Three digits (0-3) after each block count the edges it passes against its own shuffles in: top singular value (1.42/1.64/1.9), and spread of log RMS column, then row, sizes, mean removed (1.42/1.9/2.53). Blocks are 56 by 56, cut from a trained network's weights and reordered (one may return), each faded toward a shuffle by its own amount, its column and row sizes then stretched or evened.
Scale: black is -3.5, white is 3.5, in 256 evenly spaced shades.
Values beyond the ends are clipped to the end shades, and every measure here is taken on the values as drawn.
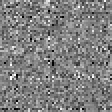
0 2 2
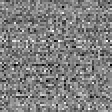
2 0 2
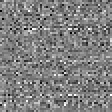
3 0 3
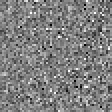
0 2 0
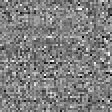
1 2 1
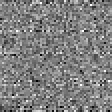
3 1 2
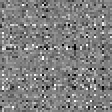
1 2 3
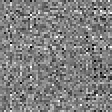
2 2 1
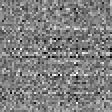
3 1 2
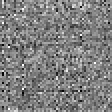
1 2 0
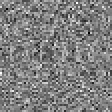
3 1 0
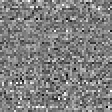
1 0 2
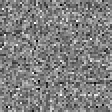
0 0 0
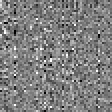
2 3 0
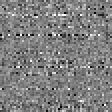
2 1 3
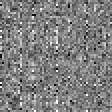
2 3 0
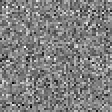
2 0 1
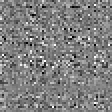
0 2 3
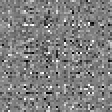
1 3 3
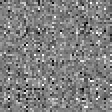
2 3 1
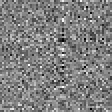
3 1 1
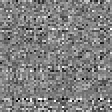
3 1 3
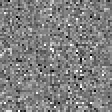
0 2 1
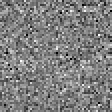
1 1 0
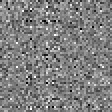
1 2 1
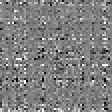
1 3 3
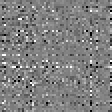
1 3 3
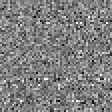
0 0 2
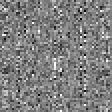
0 3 0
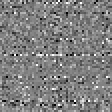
0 2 3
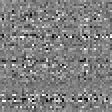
1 2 3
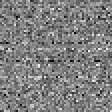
1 0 2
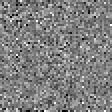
0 1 1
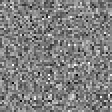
3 0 1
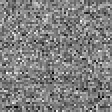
0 0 1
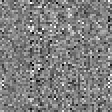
2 2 1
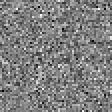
1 1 0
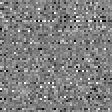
0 1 3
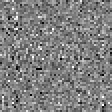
0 1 1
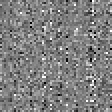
0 3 2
